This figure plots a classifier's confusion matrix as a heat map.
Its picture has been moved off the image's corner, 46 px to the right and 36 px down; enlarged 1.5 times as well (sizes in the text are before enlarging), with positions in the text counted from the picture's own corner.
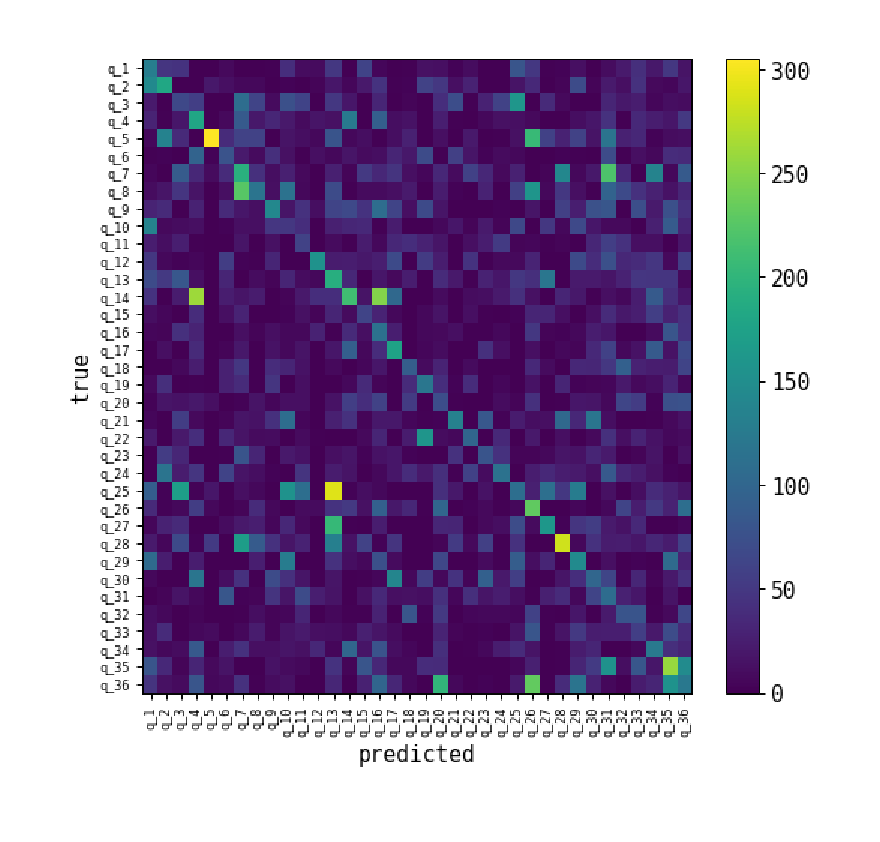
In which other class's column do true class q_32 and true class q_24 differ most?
q_2
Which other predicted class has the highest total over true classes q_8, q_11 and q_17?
q_7
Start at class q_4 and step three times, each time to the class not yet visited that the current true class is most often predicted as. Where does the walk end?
q_35
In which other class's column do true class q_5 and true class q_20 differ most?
q_26
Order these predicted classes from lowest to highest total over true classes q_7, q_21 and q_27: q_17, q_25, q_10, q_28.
q_17, q_25, q_10, q_28
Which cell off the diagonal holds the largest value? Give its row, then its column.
q_25, q_13
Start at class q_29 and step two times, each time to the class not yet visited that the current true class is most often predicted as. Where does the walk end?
q_1
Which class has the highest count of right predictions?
q_5
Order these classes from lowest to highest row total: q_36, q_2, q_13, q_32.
q_32, q_2, q_13, q_36
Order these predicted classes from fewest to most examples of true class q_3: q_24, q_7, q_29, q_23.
q_29, q_23, q_24, q_7
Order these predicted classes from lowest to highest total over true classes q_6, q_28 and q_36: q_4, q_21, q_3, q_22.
q_22, q_3, q_21, q_4
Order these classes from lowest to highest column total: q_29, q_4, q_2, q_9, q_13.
q_9, q_2, q_29, q_4, q_13
